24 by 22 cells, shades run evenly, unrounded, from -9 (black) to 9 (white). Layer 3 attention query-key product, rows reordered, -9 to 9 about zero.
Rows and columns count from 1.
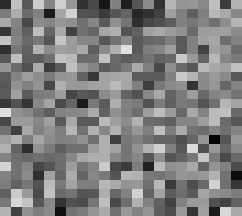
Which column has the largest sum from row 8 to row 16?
11
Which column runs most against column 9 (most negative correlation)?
2
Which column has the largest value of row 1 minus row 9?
22
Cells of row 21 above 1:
8
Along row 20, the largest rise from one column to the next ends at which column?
5
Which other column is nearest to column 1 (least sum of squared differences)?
9
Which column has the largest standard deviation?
1
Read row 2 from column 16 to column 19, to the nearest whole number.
2 0 -2 0
